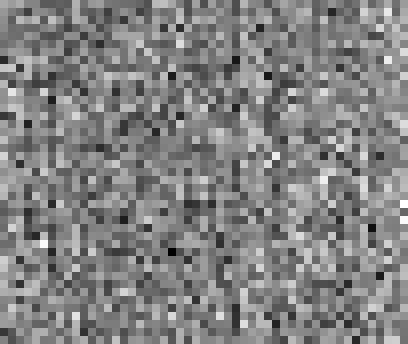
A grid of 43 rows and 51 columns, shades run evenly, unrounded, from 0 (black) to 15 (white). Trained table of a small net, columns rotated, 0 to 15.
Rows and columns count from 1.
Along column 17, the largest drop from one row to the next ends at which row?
15
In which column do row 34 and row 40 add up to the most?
10
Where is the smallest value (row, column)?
32, 22
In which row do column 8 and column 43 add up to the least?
37
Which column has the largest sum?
51
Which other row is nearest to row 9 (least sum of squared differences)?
33
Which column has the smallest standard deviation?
40
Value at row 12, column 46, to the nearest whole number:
11
